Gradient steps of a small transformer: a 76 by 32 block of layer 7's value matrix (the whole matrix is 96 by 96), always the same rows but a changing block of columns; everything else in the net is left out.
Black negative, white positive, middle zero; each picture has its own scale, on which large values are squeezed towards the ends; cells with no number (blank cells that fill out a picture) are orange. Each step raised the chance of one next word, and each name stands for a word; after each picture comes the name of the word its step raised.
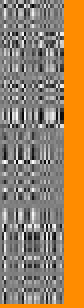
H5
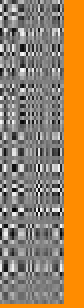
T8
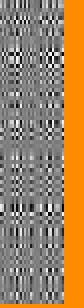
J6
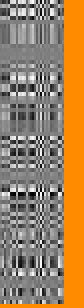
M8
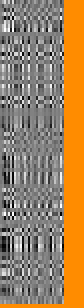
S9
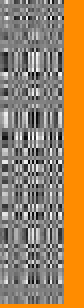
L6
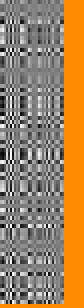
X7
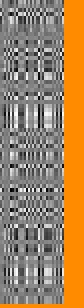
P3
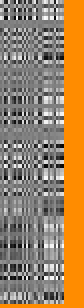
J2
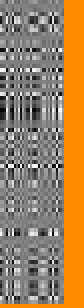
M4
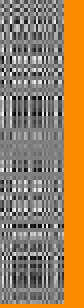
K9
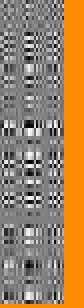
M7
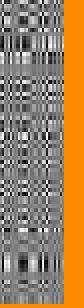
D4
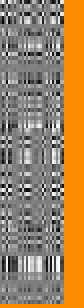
D4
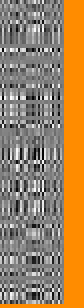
X7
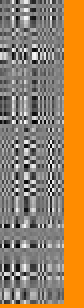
J2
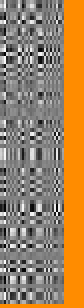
J6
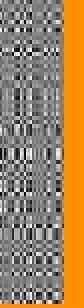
X7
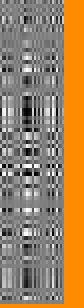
M4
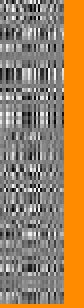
T8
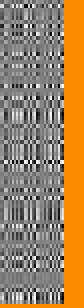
H5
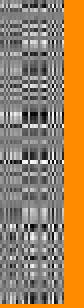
H5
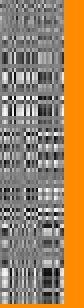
P3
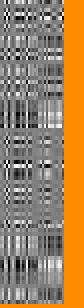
M7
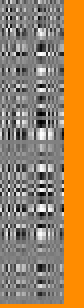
T8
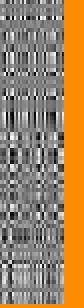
L6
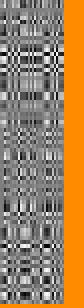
J6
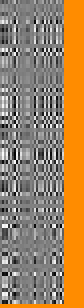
X7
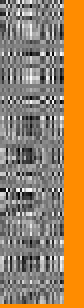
M8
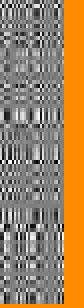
H5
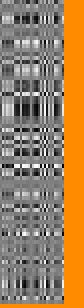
M4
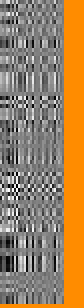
D4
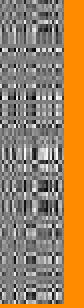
X7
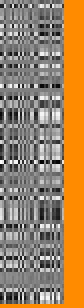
H5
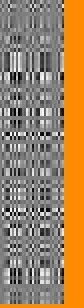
P3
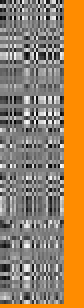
J2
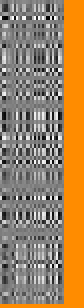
L6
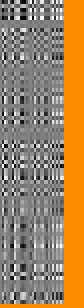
J2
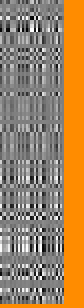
S9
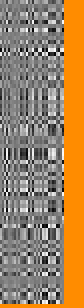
X7
